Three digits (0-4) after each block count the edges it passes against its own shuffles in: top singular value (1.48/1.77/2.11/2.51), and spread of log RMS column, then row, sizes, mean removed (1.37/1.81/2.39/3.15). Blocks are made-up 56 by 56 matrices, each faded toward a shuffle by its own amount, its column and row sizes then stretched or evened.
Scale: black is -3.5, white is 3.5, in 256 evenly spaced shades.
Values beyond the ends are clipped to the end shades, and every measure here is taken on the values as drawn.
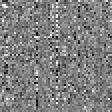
2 3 1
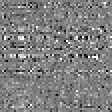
3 0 3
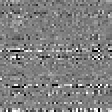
3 1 4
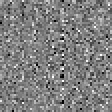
2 2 0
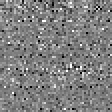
1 0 3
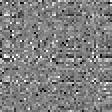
3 0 2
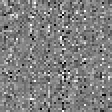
1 3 1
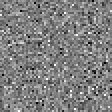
2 0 0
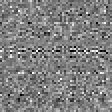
3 1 3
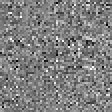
1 1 2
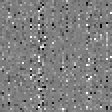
0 3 0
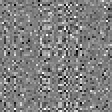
4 3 1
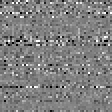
1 1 4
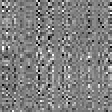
4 4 0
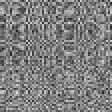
4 2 2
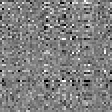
3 2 3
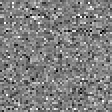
1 0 2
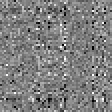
3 3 1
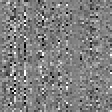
2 4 0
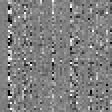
2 4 1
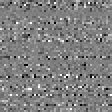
1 0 4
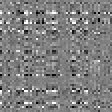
4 3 4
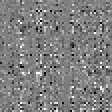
2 3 2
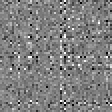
3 3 2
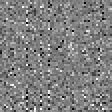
2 2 1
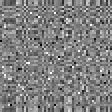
4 1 0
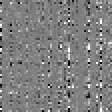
1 4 1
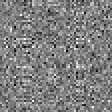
3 2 1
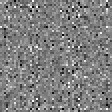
2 3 1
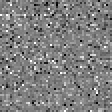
1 1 2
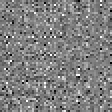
2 2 1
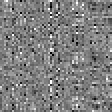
3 3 0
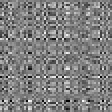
4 3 4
